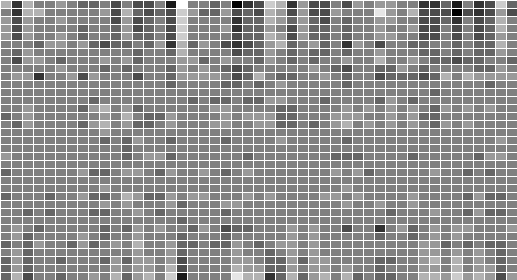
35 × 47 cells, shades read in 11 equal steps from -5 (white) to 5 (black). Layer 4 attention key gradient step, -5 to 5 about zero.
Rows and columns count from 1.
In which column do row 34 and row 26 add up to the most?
17
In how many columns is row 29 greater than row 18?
10
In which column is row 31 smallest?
13
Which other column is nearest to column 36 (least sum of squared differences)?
28
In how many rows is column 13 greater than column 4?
9
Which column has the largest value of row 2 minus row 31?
42
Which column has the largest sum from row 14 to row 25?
27
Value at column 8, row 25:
-1
